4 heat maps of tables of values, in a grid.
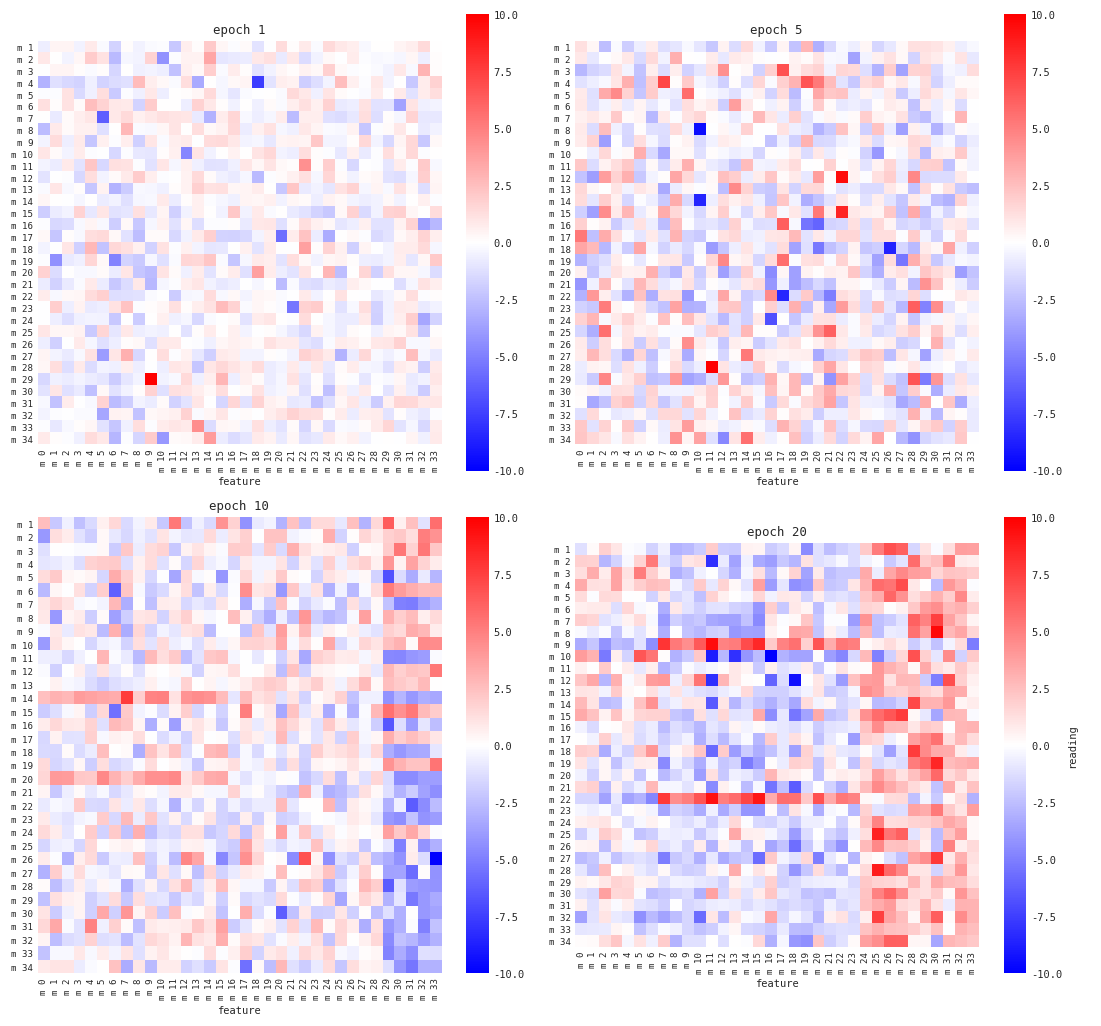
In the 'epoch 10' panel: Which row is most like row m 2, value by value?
m 10
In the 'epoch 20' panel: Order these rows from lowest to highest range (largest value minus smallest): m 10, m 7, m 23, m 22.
m 23, m 7, m 22, m 10
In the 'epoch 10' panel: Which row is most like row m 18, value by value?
m 11
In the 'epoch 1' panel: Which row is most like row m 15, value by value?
m 31
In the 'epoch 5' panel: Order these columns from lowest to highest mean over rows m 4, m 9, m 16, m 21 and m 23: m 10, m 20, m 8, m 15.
m 10, m 20, m 15, m 8
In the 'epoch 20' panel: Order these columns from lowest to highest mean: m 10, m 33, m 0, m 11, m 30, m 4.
m 11, m 10, m 4, m 0, m 33, m 30
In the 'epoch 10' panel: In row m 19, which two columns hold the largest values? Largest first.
m 33, m 29
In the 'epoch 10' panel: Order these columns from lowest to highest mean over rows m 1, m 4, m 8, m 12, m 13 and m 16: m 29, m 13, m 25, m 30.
m 25, m 13, m 30, m 29
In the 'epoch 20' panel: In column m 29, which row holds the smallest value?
m 12
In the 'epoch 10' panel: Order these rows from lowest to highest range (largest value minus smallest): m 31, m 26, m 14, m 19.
m 19, m 31, m 14, m 26
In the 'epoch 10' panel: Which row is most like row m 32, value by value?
m 28
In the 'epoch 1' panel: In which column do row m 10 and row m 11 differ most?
m 12
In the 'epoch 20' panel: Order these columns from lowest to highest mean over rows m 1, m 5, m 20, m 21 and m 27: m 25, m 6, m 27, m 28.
m 6, m 28, m 27, m 25
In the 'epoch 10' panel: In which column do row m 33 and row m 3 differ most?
m 30
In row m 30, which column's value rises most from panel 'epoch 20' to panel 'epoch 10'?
m 7
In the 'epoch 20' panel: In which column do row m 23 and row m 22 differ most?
m 15
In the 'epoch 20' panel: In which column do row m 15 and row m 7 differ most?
m 30
